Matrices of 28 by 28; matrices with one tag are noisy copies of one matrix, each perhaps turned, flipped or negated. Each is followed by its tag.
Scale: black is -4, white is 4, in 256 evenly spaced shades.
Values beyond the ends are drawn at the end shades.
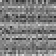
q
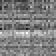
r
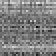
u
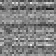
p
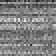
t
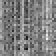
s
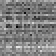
s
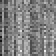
t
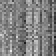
t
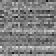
p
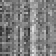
r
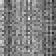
u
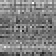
u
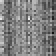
u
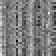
q
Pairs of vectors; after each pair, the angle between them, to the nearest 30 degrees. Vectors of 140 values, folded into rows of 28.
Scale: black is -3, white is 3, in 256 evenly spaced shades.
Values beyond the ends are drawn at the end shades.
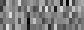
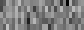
30 degrees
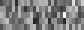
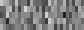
150 degrees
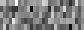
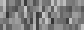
90 degrees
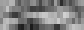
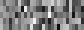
90 degrees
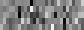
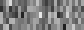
90 degrees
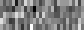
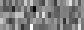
30 degrees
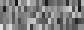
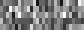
90 degrees
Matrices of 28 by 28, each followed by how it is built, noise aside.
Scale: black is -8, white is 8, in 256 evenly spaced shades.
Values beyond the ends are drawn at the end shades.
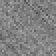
Toeplitz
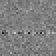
uneven rows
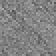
Toeplitz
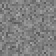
repeating rows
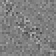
banded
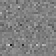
uneven rows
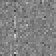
uneven columns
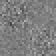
block diagonal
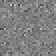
uneven rows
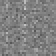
uneven columns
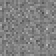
repeating rows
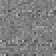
uneven rows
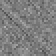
Toeplitz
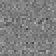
uneven rows
